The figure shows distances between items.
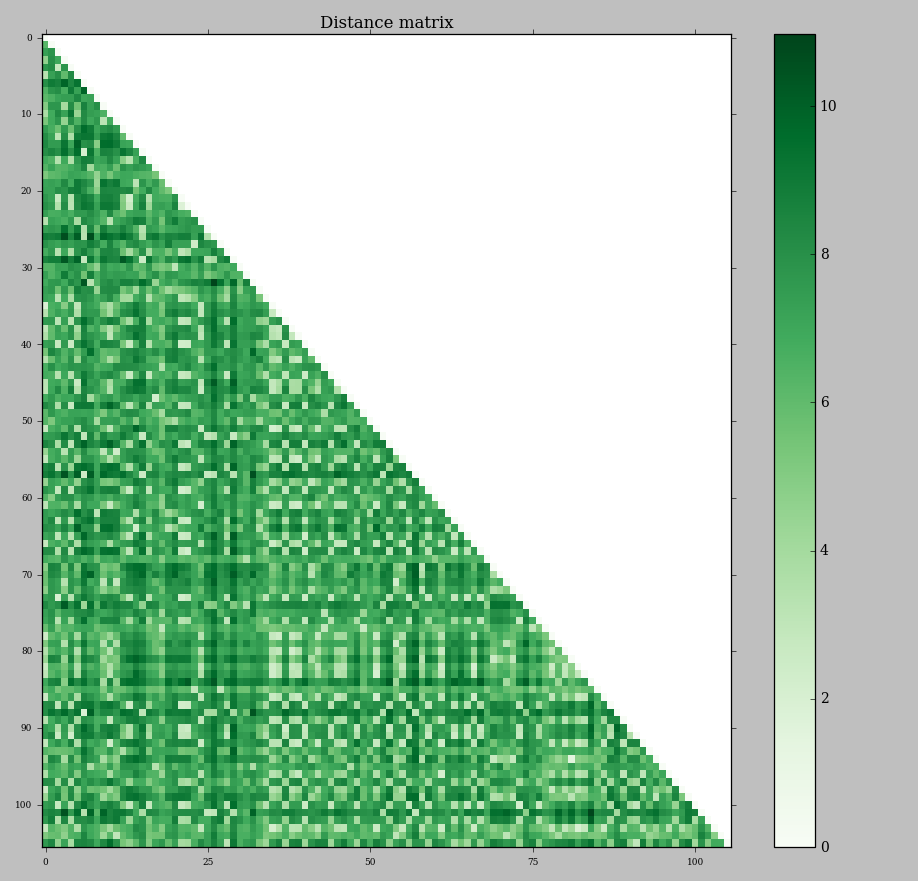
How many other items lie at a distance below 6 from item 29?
9
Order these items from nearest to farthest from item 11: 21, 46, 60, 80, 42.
42, 80, 46, 60, 21
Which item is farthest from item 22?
84
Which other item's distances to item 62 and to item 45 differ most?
5
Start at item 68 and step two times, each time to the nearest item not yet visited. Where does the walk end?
74
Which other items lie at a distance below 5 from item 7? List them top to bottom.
17, 32, 47, 95
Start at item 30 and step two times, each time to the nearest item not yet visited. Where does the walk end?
50
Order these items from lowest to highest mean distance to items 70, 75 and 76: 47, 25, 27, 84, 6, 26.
27, 47, 84, 25, 6, 26
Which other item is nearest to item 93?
12
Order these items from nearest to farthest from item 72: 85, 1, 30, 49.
85, 49, 30, 1
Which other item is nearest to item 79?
54
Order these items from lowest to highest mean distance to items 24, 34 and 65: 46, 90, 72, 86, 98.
90, 86, 46, 98, 72
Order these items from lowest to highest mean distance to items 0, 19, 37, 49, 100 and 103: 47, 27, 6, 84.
47, 27, 84, 6
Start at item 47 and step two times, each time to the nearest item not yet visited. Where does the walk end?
95
